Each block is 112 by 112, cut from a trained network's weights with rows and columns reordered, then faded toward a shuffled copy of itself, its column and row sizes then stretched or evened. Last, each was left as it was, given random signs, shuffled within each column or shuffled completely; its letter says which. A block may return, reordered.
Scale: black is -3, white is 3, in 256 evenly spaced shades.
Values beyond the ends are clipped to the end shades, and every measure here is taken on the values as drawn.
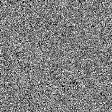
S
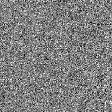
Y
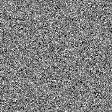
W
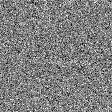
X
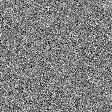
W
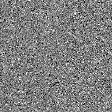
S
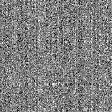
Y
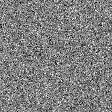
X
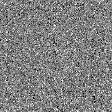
S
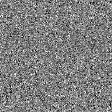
S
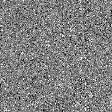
S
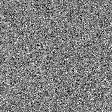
X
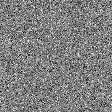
X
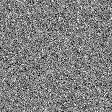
X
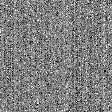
W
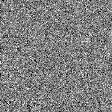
Y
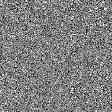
Y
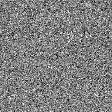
S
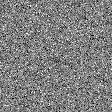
X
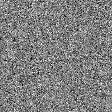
W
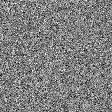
X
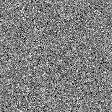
X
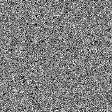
S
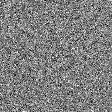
W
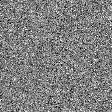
W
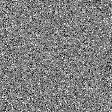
W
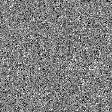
S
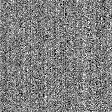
W
